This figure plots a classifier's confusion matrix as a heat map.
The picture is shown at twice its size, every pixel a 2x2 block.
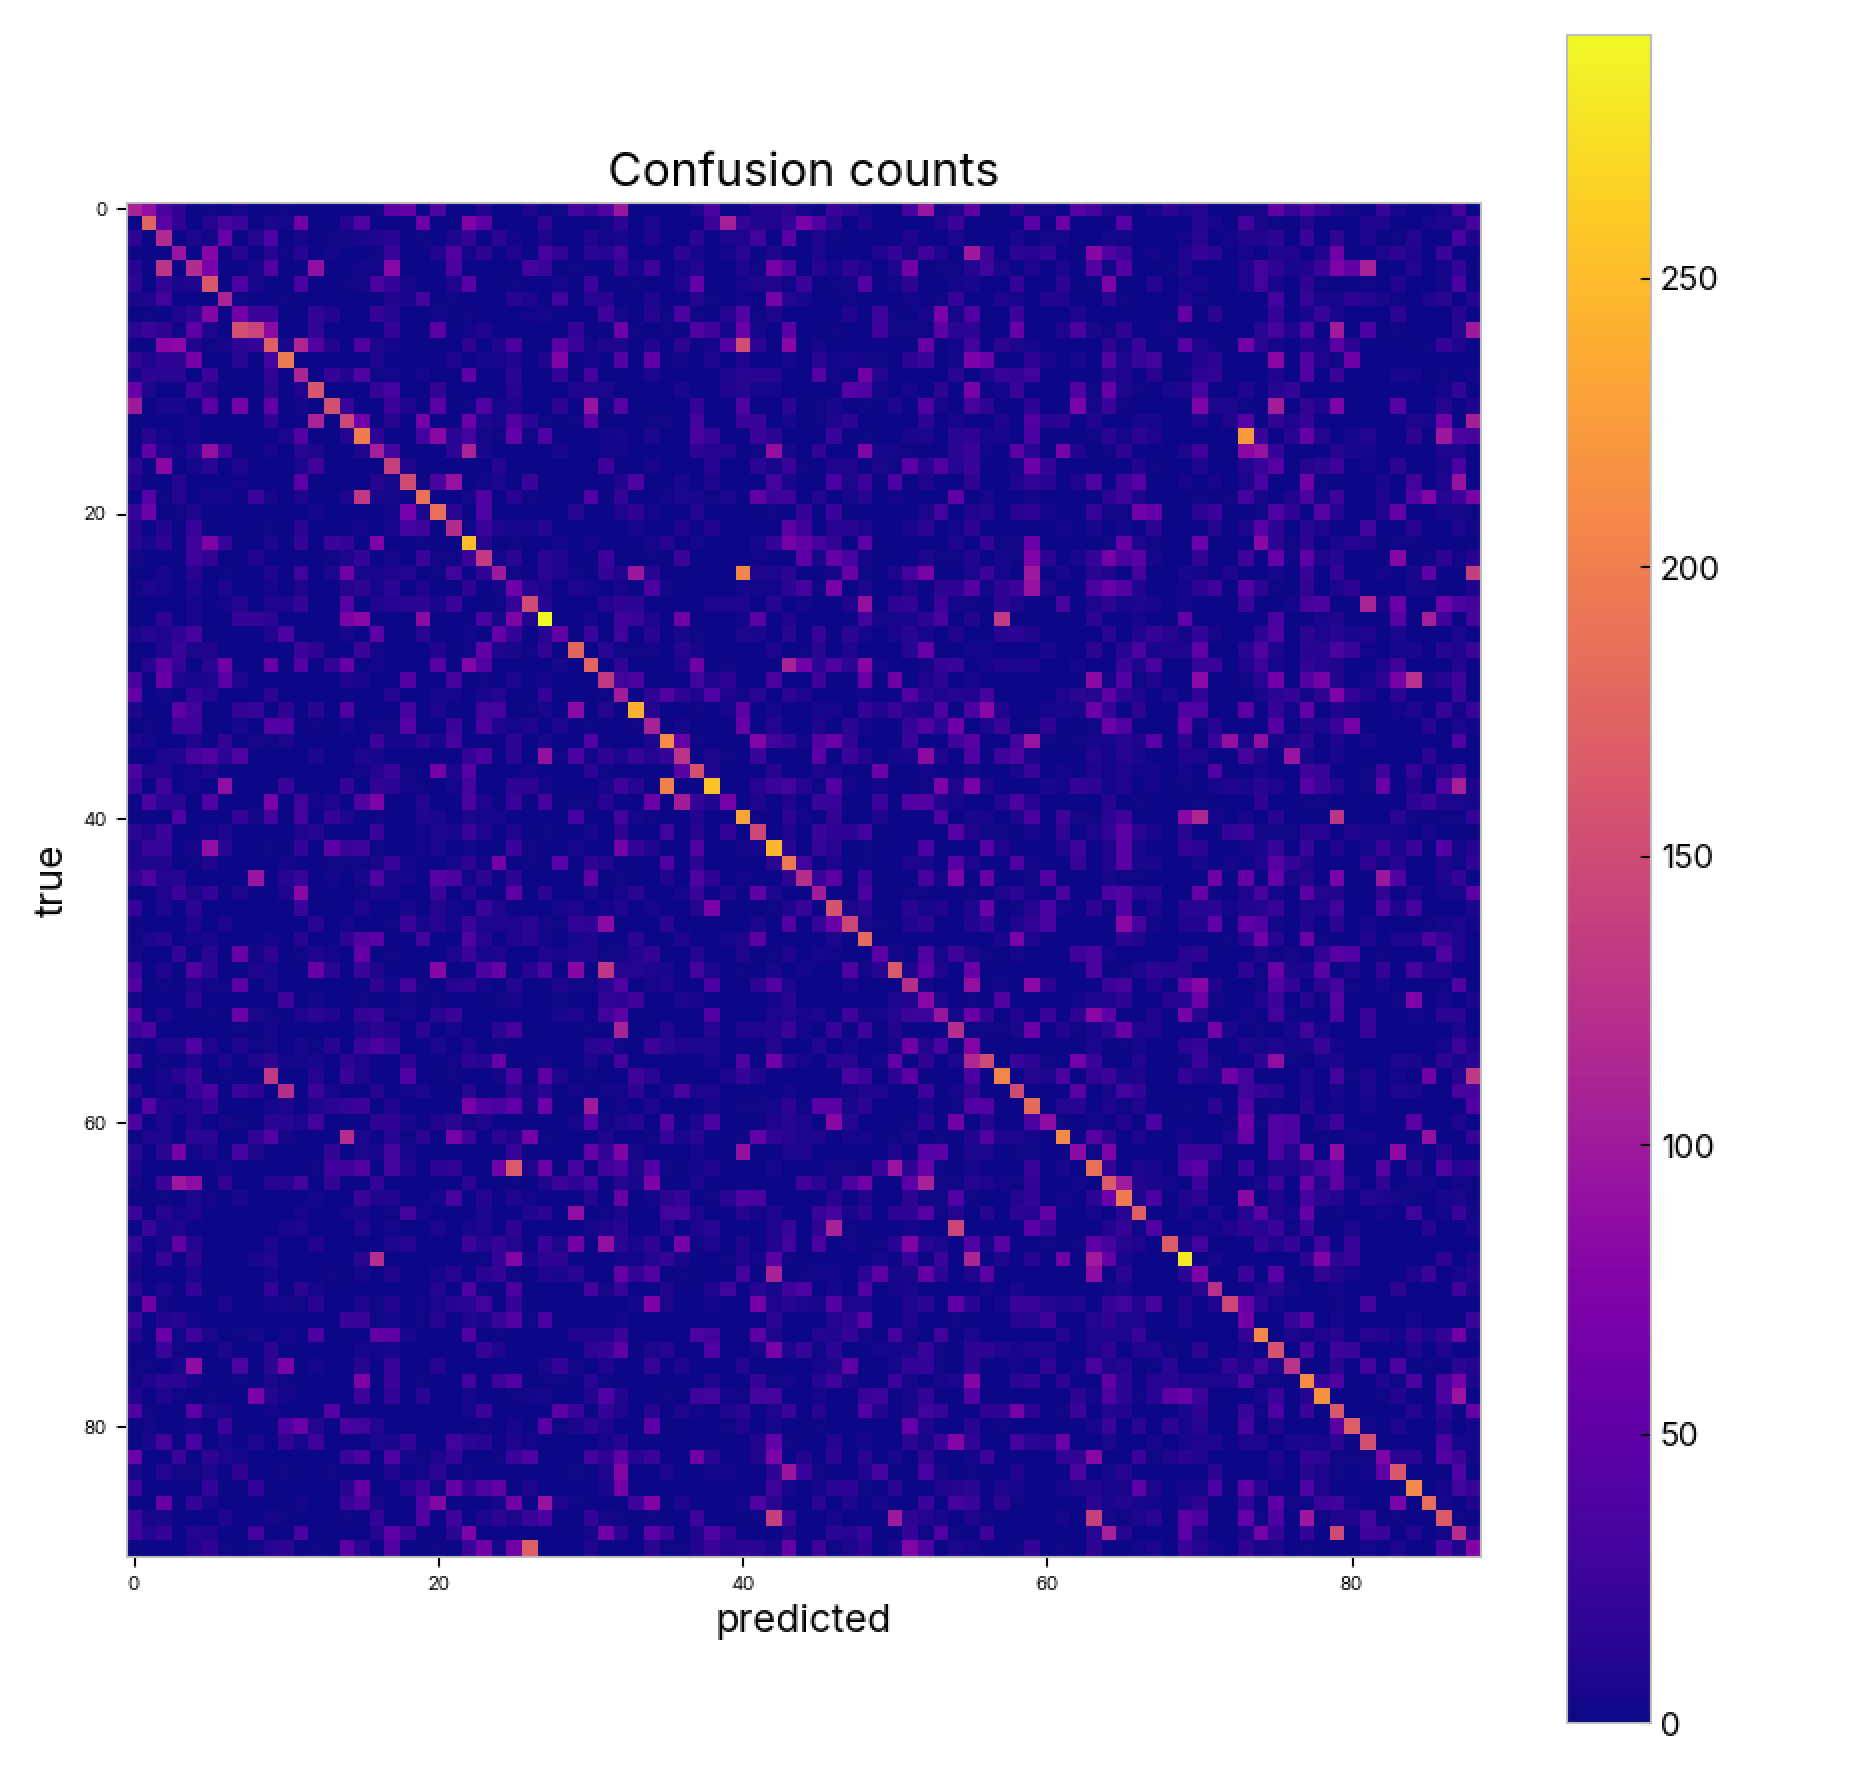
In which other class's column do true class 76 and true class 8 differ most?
7
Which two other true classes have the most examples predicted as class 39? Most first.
1, 9
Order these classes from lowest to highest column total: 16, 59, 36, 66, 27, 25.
36, 66, 16, 27, 25, 59
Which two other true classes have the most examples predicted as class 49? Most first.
37, 70
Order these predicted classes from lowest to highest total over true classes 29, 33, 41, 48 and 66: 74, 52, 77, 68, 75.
68, 75, 52, 74, 77
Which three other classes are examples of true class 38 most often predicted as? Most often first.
35, 87, 6
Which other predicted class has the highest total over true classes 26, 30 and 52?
48
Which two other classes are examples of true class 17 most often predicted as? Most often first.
2, 59
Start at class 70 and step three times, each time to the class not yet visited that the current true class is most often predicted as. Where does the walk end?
64
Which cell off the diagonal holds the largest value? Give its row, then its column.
15, 73
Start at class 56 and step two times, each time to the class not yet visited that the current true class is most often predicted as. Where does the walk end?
51
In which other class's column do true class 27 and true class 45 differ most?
57
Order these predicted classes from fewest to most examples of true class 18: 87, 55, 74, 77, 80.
80, 55, 74, 77, 87
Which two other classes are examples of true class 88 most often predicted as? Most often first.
26, 51
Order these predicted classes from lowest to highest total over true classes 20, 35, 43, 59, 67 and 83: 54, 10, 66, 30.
10, 66, 30, 54
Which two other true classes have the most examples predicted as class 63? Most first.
86, 69
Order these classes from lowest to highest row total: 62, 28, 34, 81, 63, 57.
28, 81, 34, 62, 57, 63
